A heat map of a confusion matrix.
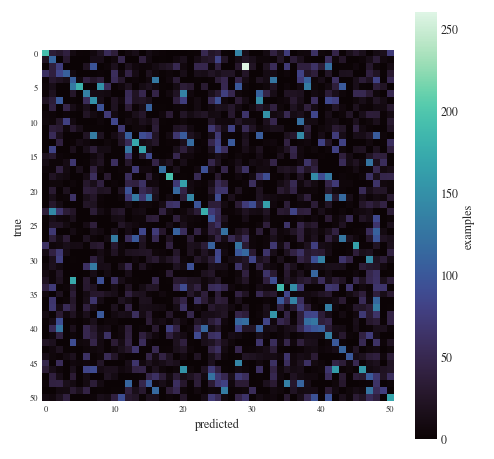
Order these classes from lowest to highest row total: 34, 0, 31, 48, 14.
31, 14, 0, 48, 34
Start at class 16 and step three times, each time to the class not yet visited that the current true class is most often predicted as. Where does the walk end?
48
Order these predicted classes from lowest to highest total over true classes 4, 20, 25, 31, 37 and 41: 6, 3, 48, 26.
3, 26, 6, 48
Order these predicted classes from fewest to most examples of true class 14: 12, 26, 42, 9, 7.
9, 7, 26, 42, 12
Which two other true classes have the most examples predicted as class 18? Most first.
40, 22
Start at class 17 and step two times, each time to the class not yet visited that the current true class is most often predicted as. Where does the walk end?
1
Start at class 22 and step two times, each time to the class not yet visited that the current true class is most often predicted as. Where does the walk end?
39
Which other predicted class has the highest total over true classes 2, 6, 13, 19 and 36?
20
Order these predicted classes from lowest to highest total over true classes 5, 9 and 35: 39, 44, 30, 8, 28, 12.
30, 44, 12, 39, 28, 8
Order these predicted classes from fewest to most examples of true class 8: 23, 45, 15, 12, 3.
23, 45, 12, 3, 15
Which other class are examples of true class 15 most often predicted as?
12
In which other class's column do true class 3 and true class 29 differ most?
28
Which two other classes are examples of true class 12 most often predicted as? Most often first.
37, 7
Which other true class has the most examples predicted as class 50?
0
